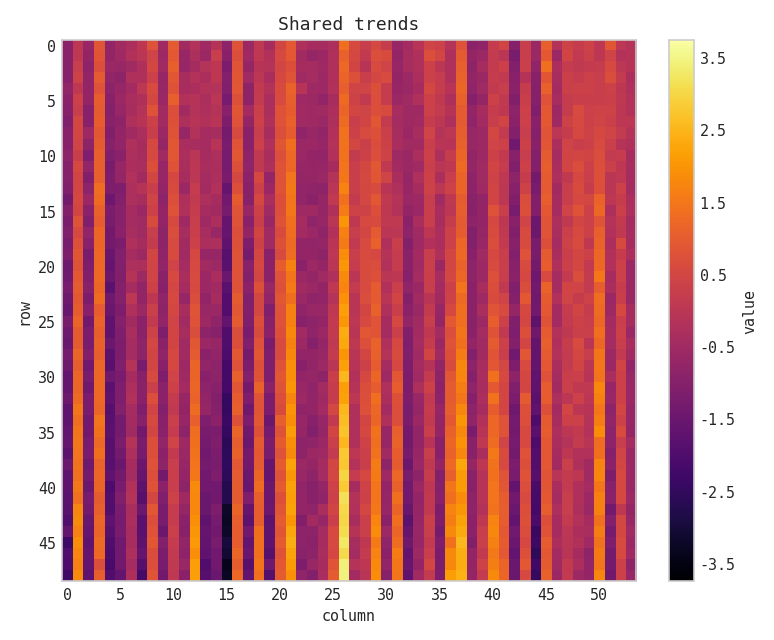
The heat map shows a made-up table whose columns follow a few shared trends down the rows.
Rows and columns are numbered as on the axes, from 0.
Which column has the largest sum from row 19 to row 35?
26
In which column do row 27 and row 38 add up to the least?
15
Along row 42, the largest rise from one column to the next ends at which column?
16
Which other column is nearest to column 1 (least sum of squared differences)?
40
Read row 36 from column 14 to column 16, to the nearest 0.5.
-1 -2.5 1
